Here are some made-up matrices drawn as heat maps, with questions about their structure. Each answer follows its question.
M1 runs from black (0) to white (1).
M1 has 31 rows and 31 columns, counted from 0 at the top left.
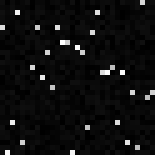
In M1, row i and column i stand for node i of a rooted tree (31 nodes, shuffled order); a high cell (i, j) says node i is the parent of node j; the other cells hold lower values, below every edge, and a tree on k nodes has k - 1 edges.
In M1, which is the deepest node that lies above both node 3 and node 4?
28
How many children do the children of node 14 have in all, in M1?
2
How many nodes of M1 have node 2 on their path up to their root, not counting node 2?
4
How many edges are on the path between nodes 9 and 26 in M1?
6
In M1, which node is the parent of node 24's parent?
30
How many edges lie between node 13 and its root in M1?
9
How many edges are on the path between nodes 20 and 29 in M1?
5
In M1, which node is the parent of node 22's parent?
8
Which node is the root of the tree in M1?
5
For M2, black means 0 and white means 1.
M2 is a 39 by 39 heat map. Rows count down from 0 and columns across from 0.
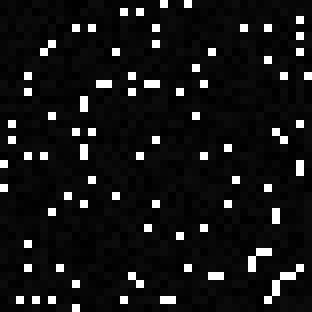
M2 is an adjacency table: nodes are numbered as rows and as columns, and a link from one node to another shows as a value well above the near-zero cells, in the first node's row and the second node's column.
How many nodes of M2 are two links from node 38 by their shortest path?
3
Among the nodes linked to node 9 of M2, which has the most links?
node 3
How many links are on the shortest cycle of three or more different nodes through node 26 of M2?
7
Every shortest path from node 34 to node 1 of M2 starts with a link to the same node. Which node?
node 35
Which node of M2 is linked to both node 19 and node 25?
node 10
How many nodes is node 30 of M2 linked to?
1
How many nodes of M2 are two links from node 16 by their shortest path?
7
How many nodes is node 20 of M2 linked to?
2
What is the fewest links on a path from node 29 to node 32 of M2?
6
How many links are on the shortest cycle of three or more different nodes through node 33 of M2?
5
